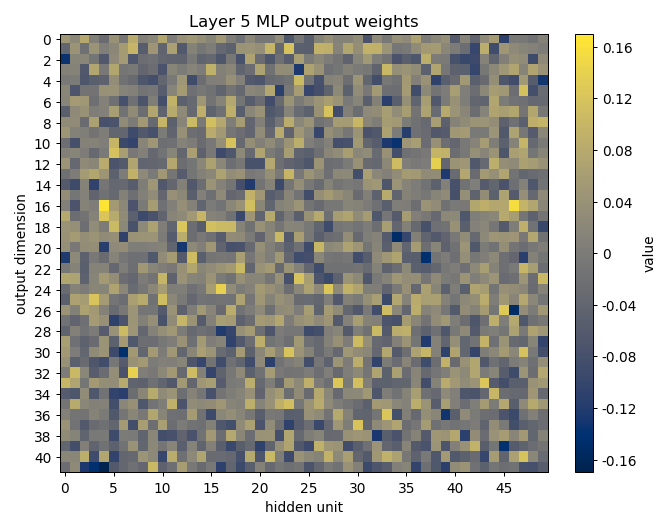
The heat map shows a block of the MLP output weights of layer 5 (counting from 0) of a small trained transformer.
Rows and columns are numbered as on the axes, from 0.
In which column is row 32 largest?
7
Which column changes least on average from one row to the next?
2
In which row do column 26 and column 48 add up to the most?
35
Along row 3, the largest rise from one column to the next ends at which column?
25
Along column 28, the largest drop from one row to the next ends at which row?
34
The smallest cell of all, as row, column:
41, 4
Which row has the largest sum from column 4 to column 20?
18
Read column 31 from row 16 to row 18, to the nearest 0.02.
0 0.06 0
